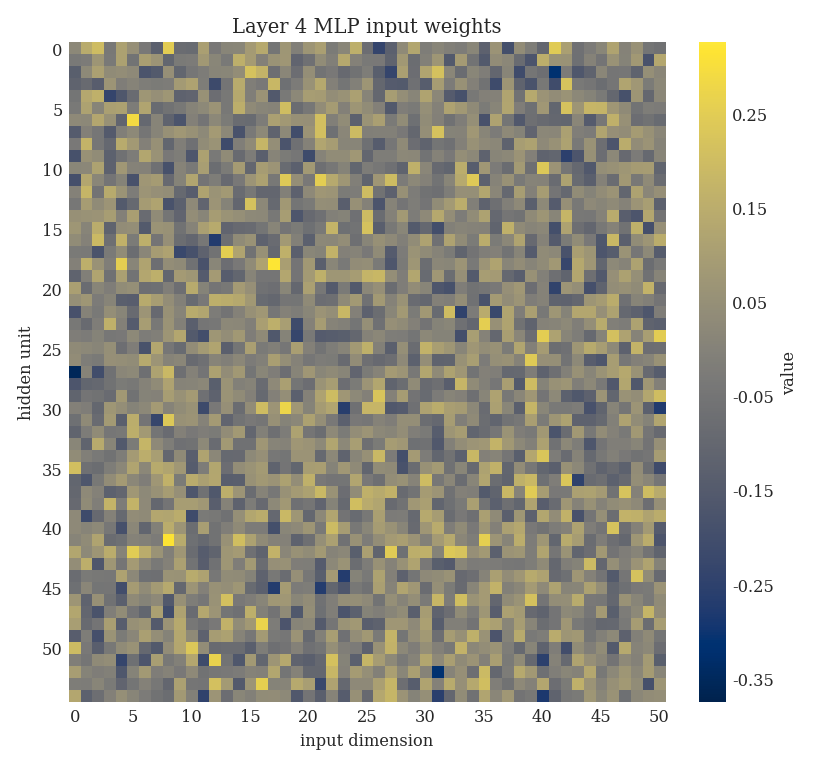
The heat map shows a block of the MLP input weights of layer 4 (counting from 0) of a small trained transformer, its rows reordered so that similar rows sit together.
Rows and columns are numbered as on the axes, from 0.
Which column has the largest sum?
22
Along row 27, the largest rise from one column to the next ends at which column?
1
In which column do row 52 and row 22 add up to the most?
35
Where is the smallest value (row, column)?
27, 0
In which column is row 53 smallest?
21
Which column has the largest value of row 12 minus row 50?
25
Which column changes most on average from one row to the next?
50
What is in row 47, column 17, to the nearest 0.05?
-0.05
